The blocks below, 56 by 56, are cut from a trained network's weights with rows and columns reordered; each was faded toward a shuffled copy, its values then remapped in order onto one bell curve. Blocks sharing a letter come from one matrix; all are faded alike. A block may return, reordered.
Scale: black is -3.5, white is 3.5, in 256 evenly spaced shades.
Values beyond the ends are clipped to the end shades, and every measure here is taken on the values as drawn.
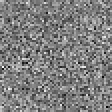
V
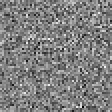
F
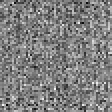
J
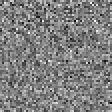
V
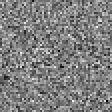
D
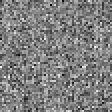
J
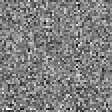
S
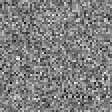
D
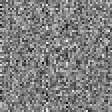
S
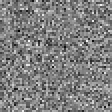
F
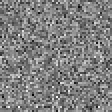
F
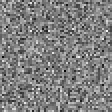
F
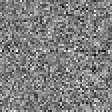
S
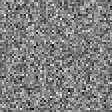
F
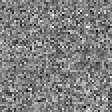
D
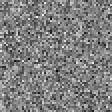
D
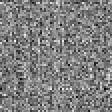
J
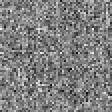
J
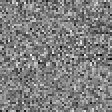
D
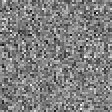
F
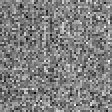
J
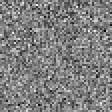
D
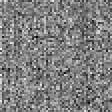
J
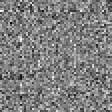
S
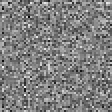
S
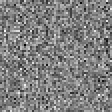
S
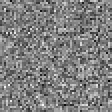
V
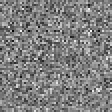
V
